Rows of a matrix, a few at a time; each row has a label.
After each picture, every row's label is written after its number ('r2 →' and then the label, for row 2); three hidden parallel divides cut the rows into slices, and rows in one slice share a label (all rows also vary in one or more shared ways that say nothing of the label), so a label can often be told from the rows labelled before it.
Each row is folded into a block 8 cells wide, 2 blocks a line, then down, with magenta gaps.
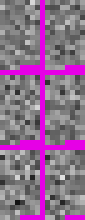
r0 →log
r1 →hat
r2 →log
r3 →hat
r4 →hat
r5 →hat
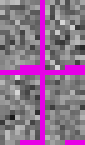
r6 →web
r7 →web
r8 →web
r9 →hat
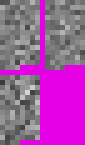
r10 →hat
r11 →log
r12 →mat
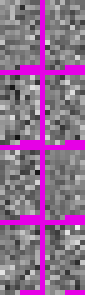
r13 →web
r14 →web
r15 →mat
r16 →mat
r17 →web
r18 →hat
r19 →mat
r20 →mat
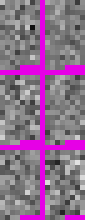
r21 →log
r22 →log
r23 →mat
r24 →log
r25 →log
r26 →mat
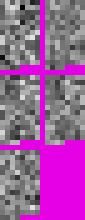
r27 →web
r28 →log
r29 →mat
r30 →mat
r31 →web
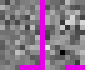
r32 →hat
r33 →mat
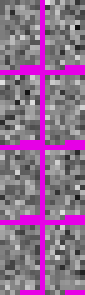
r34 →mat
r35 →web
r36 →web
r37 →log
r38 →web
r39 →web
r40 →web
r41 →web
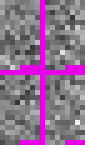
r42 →log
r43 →log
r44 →log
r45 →mat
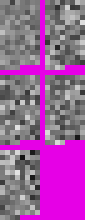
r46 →log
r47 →mat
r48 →log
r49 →hat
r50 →web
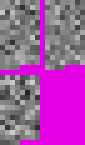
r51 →web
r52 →log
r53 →web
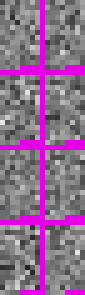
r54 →mat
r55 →log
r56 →mat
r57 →log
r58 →hat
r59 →log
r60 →web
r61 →hat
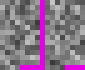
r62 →web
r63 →log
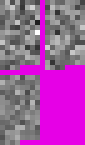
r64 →web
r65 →mat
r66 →log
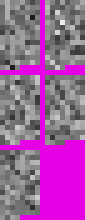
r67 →hat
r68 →web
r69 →web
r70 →mat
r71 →mat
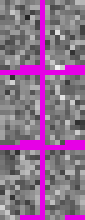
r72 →web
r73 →log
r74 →hat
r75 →web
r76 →mat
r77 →mat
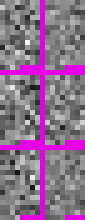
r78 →web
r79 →log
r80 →web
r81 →mat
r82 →mat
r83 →log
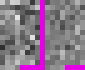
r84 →web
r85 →hat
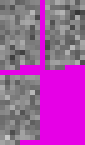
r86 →hat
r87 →log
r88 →log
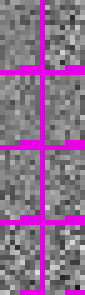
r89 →log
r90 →log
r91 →log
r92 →log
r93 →log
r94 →hat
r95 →mat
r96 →mat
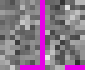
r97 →hat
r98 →mat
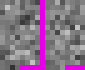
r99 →log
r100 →hat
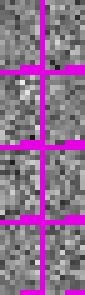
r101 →hat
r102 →hat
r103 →mat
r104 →log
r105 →mat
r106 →mat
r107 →mat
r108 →mat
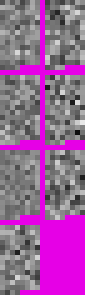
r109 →log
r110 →mat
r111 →hat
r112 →mat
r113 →hat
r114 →web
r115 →web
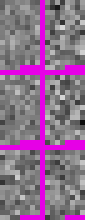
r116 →hat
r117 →mat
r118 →log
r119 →web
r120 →log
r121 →hat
